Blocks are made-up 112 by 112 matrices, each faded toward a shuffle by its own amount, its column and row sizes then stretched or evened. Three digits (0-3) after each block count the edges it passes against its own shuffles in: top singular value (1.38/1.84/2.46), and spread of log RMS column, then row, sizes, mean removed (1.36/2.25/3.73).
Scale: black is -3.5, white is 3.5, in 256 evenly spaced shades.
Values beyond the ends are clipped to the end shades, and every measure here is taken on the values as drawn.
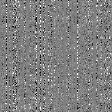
2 3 1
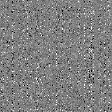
0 2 1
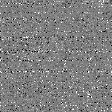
1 1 2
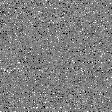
1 0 2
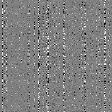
3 3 1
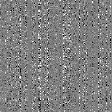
2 3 1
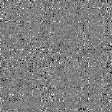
2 2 2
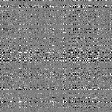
3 2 3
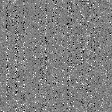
0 2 0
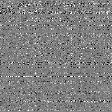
1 1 3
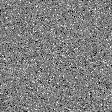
0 0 0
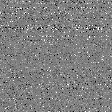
0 0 2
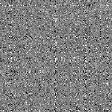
2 2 2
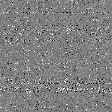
0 1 2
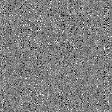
1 2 1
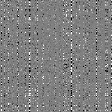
3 3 1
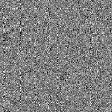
2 2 1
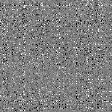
1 2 2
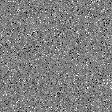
1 1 1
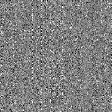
2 2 0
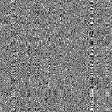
3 2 0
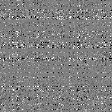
0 2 3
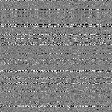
3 0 3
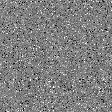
1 0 1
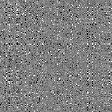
3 2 1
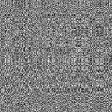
3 2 1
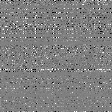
2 1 3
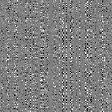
3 3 1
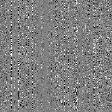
2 3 1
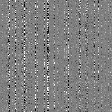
3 3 0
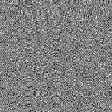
3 0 0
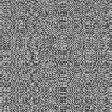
3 1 1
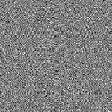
3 0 1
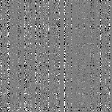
2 3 2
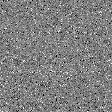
1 0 1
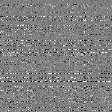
2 1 3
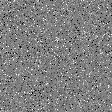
0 0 0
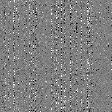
1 3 1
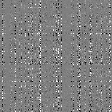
2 3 2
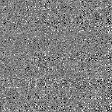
1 2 2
